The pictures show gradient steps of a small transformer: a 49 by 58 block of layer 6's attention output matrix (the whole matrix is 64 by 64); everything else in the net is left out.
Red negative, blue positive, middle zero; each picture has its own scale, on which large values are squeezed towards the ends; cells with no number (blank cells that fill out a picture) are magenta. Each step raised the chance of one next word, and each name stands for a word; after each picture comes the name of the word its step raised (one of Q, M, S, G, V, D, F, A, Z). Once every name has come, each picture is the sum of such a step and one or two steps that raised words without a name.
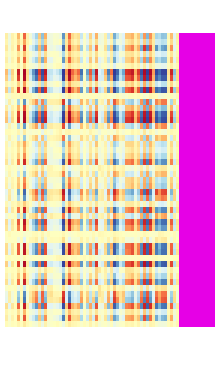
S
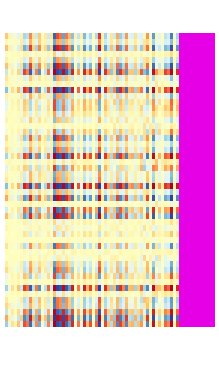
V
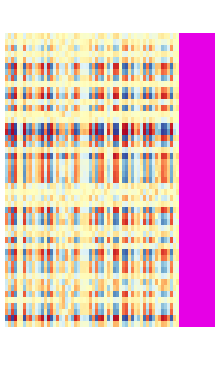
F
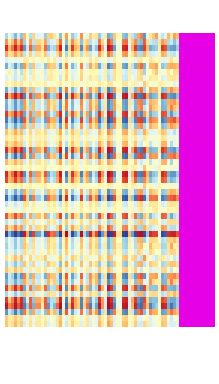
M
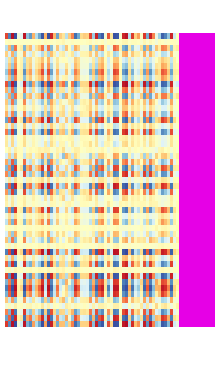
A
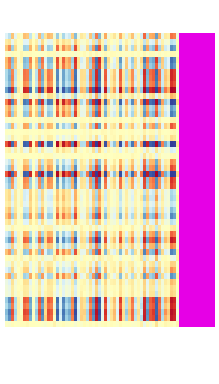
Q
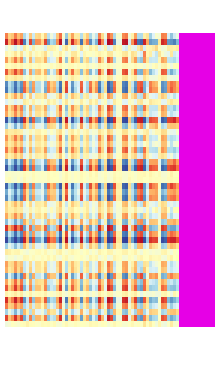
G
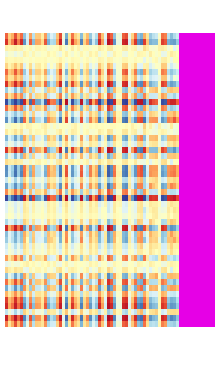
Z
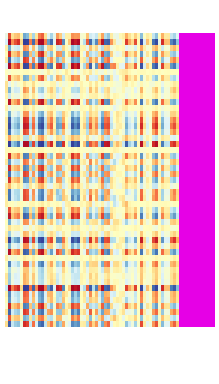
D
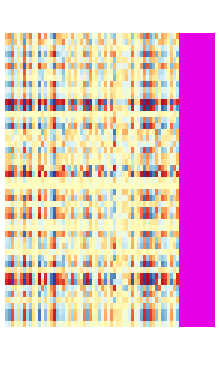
Q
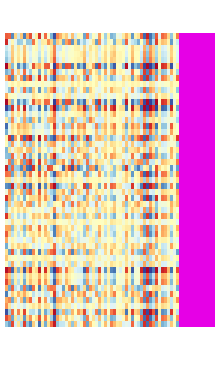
V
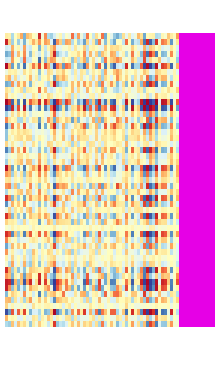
A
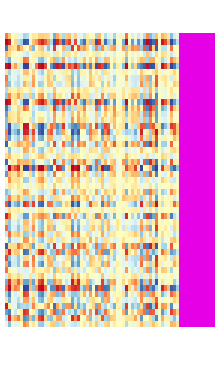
D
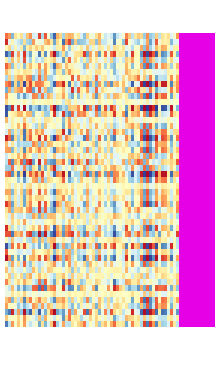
M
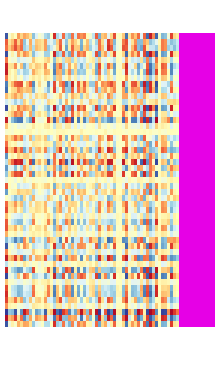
A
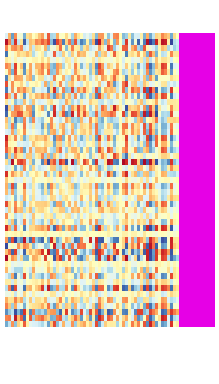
G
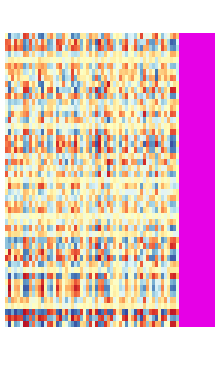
A
